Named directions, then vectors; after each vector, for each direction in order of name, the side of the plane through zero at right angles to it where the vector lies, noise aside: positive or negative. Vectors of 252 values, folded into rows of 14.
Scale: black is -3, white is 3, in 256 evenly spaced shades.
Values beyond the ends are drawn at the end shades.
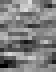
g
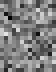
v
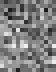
negative, positive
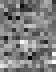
negative, positive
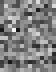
positive, negative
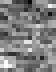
negative, negative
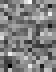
positive, positive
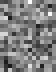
positive, positive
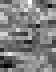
positive, positive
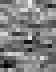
positive, positive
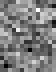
positive, positive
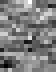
positive, positive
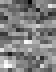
negative, negative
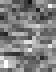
negative, negative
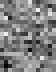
positive, positive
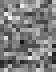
positive, negative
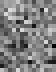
positive, negative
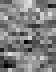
positive, positive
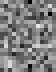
negative, negative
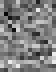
negative, positive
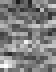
negative, negative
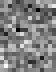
negative, negative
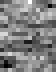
positive, positive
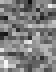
negative, negative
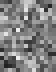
positive, positive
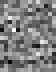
positive, negative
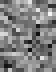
positive, positive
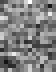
positive, positive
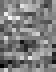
positive, negative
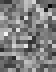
positive, positive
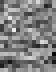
positive, negative
